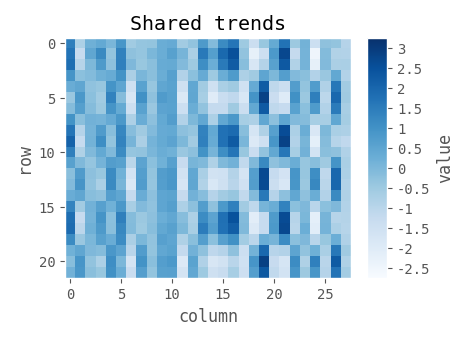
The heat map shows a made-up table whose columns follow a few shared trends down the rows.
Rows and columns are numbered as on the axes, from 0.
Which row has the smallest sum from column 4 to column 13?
13
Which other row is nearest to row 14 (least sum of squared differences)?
19
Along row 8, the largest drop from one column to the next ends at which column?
22
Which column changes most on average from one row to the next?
21
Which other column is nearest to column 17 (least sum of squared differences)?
6
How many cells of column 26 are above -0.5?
16
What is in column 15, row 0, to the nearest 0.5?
1
